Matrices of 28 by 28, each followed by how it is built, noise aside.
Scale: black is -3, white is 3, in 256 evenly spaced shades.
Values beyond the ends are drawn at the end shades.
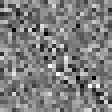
banded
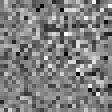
upper triangular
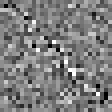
banded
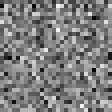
repeating columns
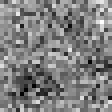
smooth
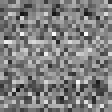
repeating columns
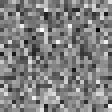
repeating columns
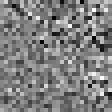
upper triangular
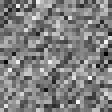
Hankel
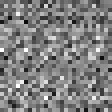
repeating columns
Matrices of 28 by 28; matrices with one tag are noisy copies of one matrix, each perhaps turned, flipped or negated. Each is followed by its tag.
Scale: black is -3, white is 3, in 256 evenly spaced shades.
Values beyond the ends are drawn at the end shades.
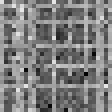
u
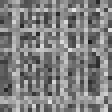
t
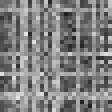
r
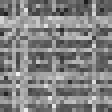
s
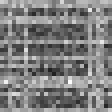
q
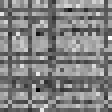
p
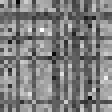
r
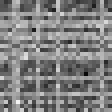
r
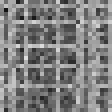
u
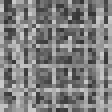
u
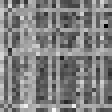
p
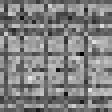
u
